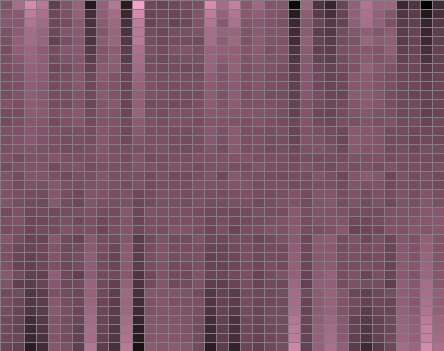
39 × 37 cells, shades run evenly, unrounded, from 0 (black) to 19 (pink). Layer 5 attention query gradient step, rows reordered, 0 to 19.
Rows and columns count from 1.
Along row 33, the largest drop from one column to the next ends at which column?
12
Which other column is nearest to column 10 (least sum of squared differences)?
4
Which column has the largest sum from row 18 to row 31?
36
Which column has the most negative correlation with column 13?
1
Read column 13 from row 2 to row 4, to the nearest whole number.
8 8 9
